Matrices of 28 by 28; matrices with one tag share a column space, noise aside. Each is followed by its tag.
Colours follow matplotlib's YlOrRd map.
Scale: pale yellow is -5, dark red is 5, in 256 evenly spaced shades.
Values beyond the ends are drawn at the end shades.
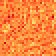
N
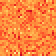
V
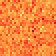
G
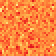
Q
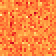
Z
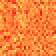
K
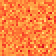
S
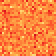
V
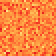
V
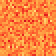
Q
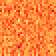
Q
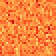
G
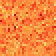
G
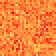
Z
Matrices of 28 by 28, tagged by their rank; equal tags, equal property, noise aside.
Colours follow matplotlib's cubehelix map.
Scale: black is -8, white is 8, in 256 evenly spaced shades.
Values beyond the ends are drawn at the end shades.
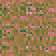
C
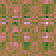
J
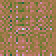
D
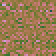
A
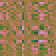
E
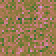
A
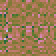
D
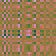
J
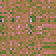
C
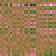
J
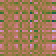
J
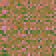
C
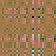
E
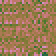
E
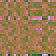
J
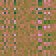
J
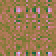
J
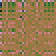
J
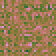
C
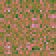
C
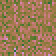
C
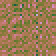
D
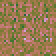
C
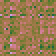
E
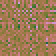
D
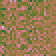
A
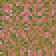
A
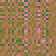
E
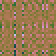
E
